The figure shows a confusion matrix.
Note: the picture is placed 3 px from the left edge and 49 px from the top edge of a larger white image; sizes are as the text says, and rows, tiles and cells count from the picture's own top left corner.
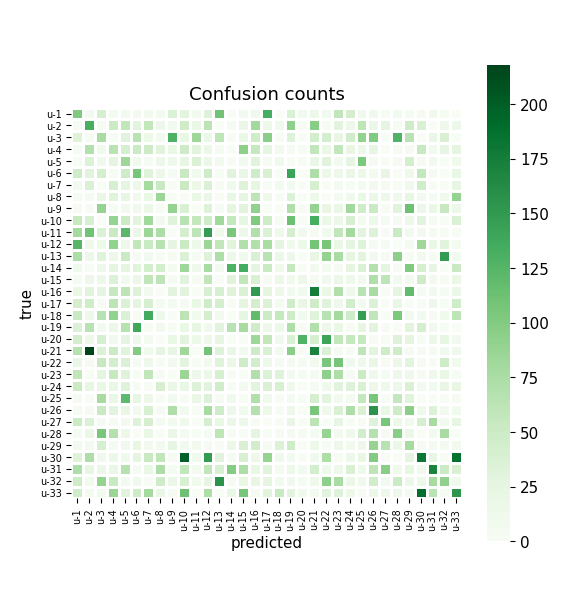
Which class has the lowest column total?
u-20
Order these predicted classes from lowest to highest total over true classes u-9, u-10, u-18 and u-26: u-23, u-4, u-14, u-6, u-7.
u-6, u-14, u-23, u-4, u-7
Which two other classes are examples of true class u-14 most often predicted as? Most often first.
u-15, u-29
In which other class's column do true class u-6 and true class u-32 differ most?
u-13
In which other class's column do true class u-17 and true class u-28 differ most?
u-3
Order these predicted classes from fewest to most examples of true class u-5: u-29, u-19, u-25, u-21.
u-19, u-21, u-29, u-25
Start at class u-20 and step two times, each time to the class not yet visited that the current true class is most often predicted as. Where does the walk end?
u-23
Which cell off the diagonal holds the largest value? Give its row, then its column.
u-21, u-2
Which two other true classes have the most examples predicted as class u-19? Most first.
u-6, u-10
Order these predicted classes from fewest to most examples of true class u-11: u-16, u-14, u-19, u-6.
u-6, u-19, u-16, u-14
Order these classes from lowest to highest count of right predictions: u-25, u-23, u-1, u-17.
u-17, u-25, u-23, u-1
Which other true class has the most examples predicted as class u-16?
u-18
